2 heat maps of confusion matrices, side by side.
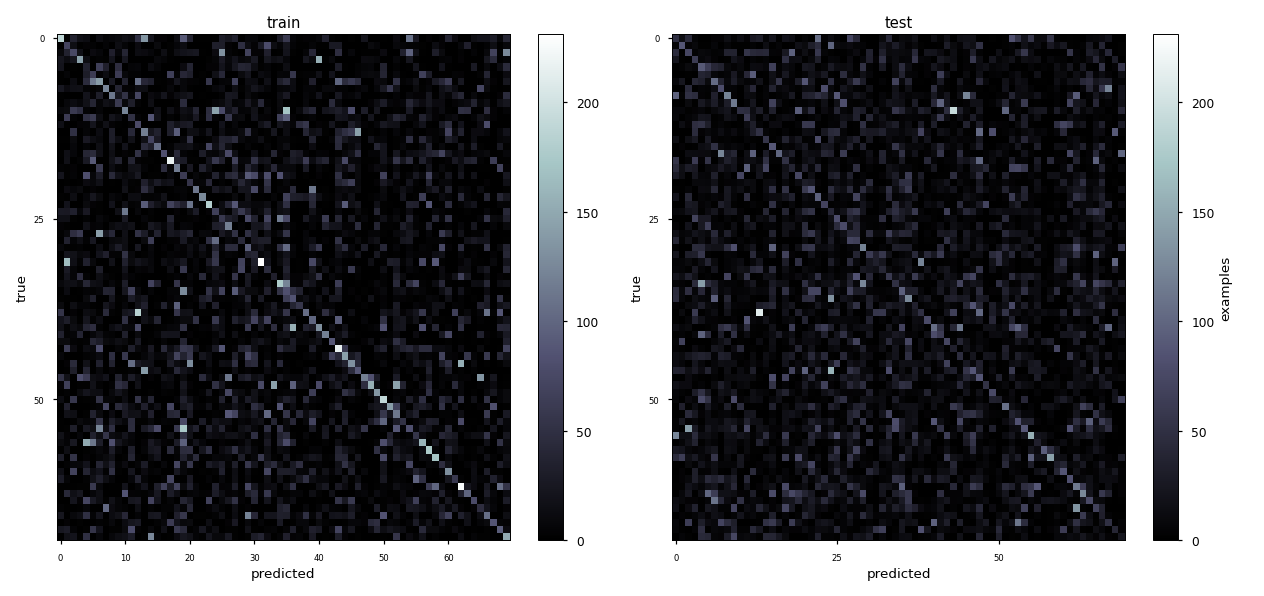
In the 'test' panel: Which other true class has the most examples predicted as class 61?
54
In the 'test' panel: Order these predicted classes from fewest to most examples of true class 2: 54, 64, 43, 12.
43, 64, 12, 54
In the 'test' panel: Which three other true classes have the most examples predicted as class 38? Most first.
31, 68, 13
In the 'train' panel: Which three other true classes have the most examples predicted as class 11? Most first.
45, 68, 35
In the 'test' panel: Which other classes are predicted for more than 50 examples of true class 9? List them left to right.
15, 26, 41, 54, 61
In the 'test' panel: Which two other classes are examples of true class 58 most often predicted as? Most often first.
55, 19
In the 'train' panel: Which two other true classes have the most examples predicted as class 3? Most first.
47, 27
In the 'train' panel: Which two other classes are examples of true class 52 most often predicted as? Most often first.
32, 26
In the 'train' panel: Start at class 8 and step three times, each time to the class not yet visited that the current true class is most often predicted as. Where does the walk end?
29
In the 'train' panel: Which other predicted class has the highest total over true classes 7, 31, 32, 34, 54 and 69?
19
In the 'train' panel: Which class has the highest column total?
35
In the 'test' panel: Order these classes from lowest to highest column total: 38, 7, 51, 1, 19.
1, 38, 19, 7, 51
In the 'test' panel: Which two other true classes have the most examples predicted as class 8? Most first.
33, 40
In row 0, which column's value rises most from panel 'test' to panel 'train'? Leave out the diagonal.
13
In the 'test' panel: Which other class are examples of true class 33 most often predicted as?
28
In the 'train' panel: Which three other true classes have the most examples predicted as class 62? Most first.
45, 53, 33
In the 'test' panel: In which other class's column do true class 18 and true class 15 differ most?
11
